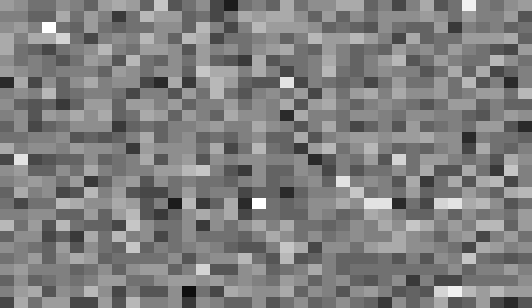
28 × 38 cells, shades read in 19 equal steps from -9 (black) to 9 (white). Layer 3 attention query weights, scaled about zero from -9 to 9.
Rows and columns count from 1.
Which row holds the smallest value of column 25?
27
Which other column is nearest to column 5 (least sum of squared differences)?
35
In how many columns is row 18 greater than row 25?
15
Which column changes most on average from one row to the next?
37
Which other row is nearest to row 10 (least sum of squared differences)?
5
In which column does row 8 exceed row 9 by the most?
21
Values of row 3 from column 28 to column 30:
1 -1 -2
